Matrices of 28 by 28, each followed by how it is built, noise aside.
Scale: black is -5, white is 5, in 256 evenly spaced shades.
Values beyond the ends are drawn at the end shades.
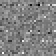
uneven rows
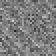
Toeplitz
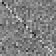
diagonal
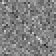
diagonal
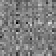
low rank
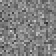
noise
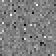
sparse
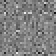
low rank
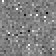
sparse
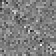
banded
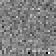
uneven rows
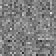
low rank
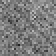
Toeplitz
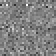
uneven rows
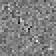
banded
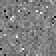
sparse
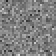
uneven rows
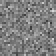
noise
